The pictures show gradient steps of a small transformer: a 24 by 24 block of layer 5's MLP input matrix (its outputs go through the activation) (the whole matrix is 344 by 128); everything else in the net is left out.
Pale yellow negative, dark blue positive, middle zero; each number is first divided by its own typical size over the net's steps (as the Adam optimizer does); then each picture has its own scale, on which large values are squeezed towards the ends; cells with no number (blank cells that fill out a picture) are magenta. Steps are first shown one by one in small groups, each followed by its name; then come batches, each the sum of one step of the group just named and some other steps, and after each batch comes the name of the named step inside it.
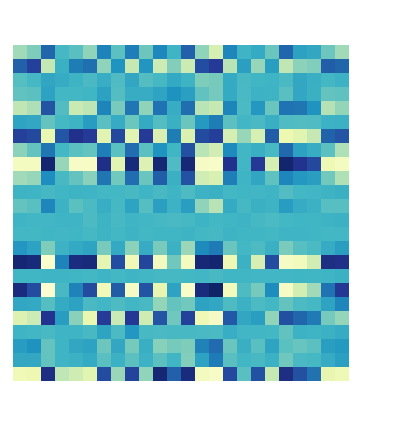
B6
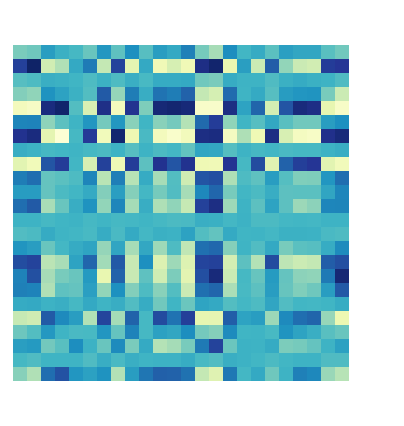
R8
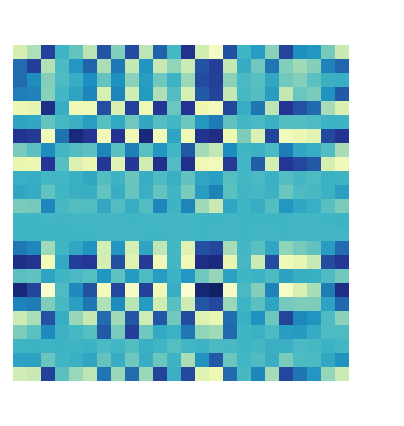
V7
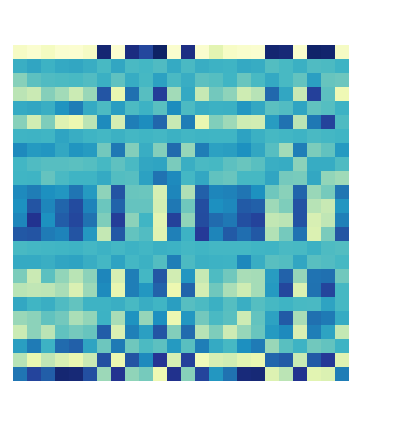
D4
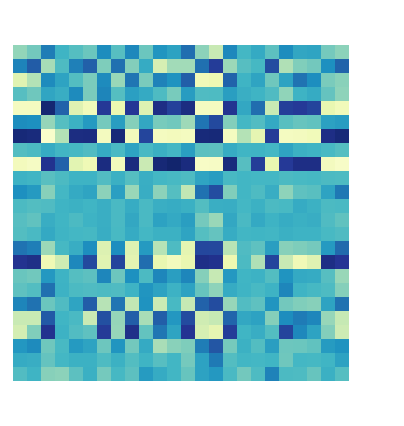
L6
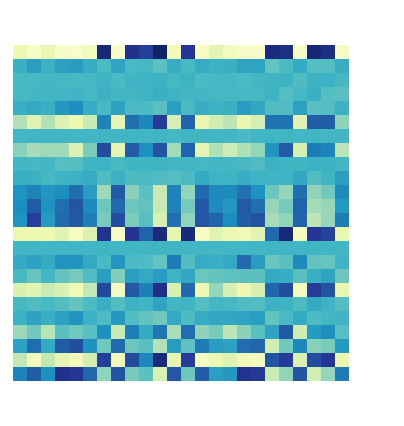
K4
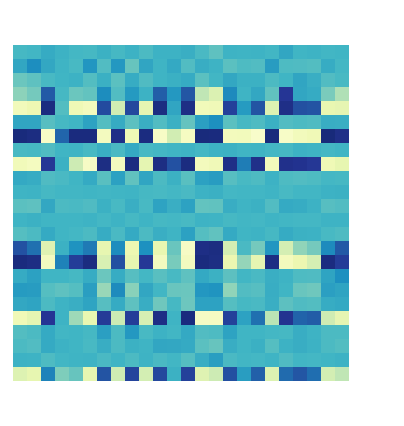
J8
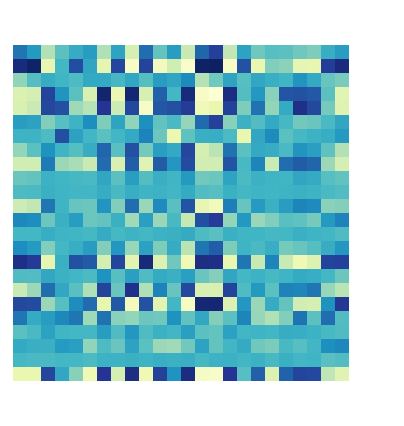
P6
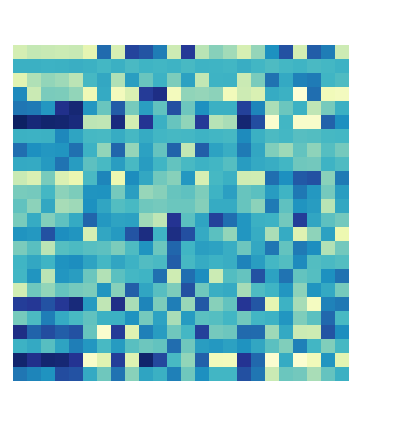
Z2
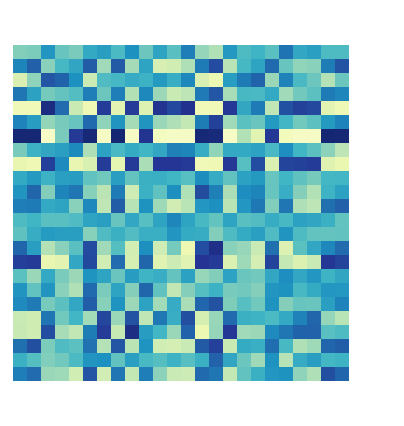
L6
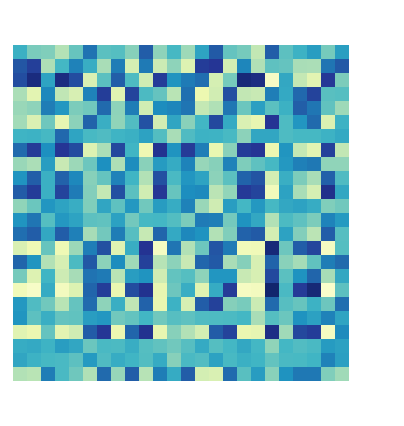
P6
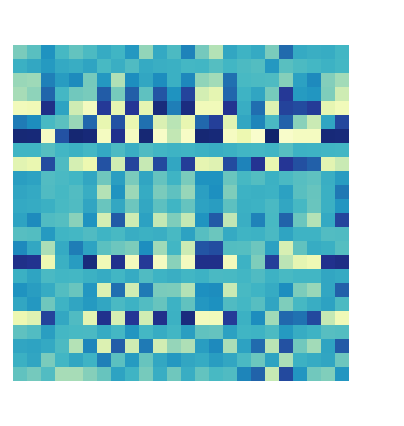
J8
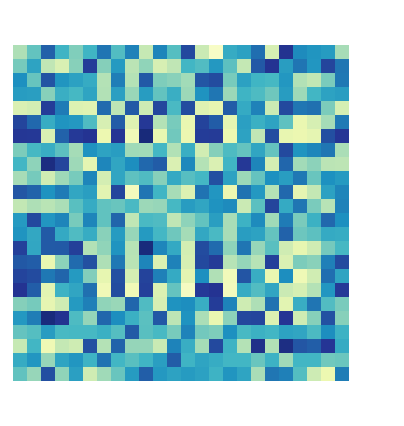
V7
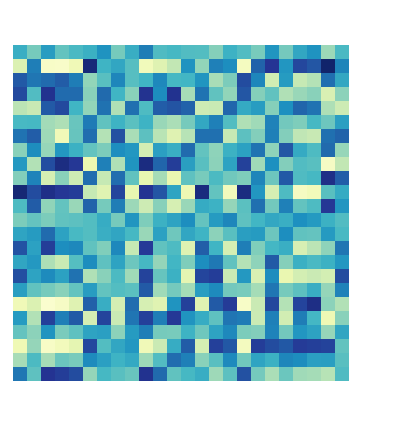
R8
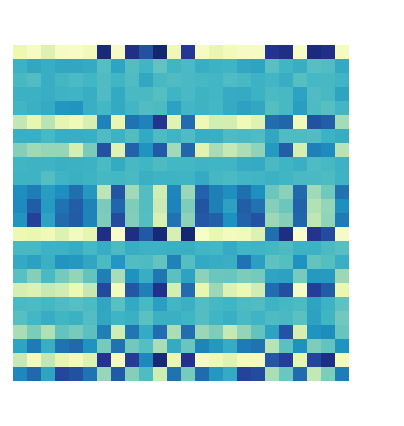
K4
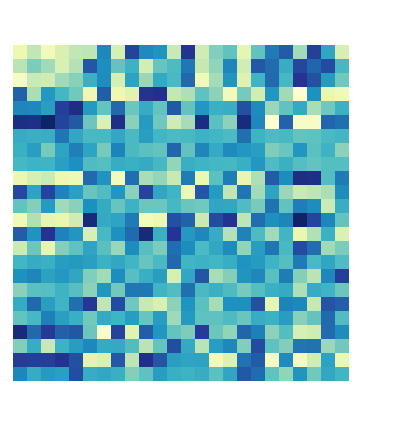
Z2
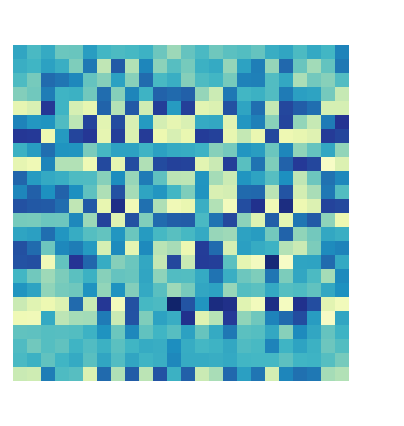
J8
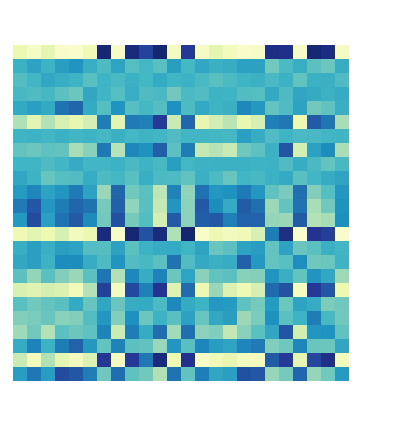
K4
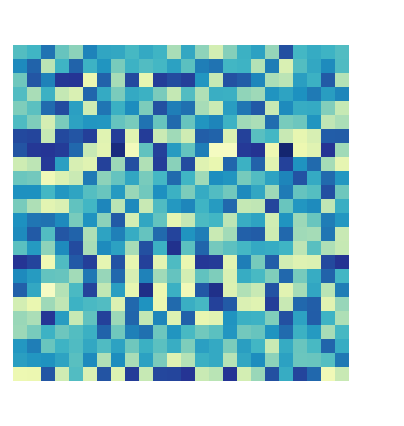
B6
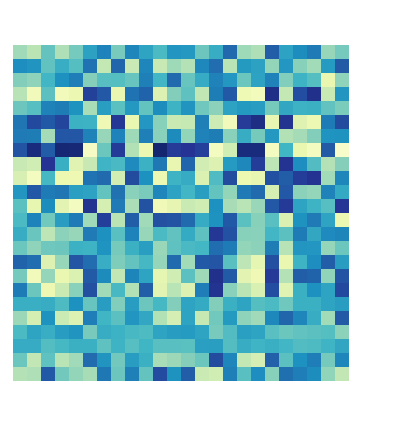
B6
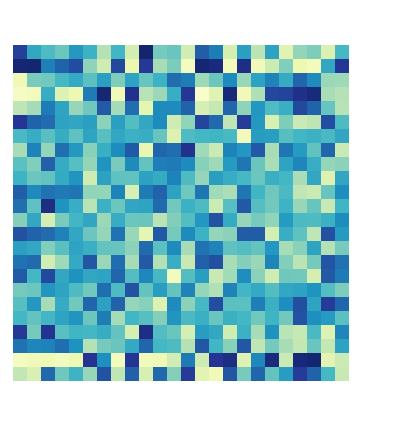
P6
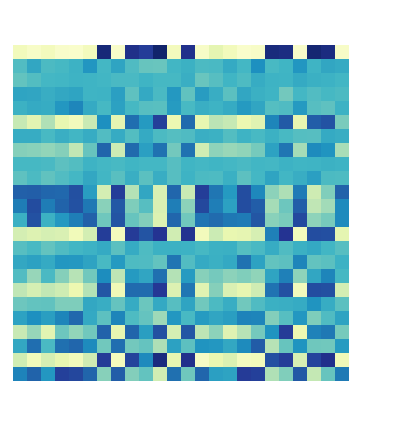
K4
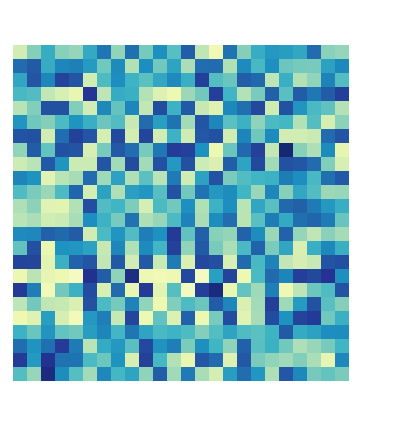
V7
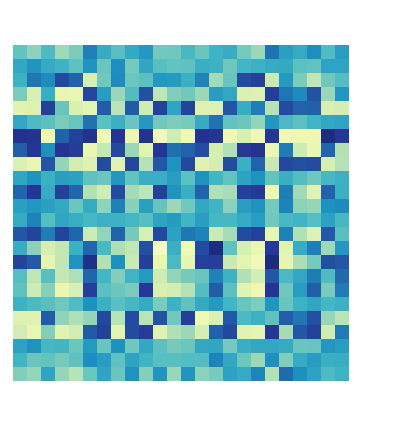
J8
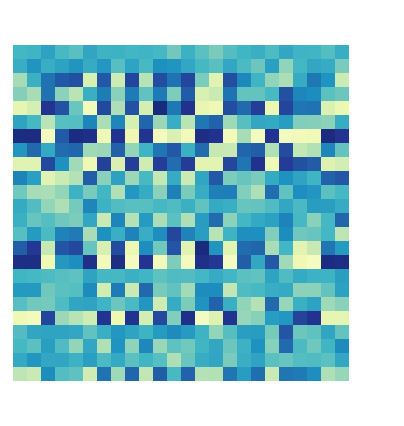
J8
